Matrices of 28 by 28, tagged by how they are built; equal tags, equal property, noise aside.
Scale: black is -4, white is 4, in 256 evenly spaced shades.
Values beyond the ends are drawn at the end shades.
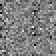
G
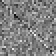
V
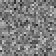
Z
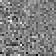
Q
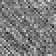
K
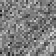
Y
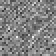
Y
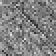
K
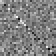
V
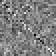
V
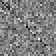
V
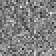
Z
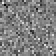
V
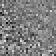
Q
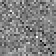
V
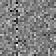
G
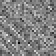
K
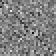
V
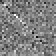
V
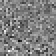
Q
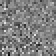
Q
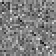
V
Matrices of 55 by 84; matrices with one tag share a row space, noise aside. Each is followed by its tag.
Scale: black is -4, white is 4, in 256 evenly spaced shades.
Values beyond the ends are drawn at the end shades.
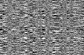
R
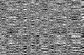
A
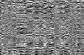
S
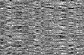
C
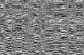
C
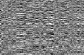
S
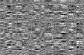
C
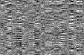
C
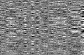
A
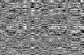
A
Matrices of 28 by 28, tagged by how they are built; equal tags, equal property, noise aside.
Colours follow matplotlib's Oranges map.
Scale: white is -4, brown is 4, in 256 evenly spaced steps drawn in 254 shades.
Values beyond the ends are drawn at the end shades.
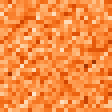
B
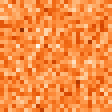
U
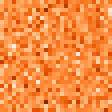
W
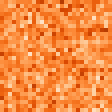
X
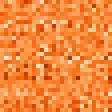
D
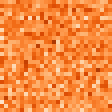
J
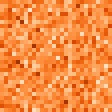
U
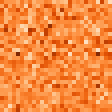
D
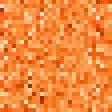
W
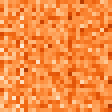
U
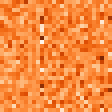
W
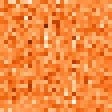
W
